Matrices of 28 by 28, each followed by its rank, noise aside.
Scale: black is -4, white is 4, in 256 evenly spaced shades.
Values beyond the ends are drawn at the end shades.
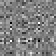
four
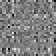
four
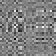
two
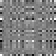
one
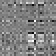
two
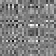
two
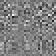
three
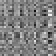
two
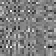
three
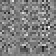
four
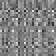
two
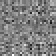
four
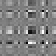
one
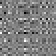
two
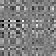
two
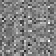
four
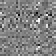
four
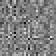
four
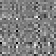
four
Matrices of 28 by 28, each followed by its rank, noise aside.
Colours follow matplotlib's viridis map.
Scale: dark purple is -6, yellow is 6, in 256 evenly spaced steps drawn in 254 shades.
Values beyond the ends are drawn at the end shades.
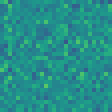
six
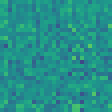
eight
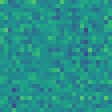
eight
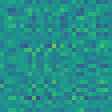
four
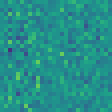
six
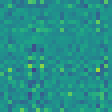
four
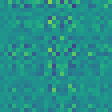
three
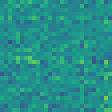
six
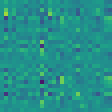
three
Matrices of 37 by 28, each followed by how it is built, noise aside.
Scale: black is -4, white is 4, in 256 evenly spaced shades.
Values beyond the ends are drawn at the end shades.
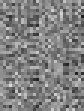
blocks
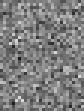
noise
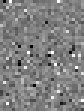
sparse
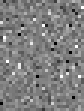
sparse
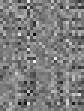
low rank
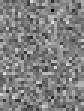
noise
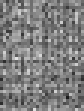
blocks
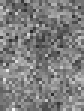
smooth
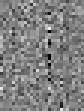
uneven columns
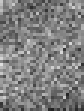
smooth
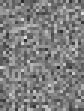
noise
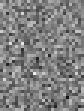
noise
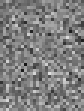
noise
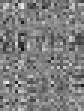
low rank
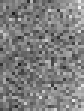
smooth
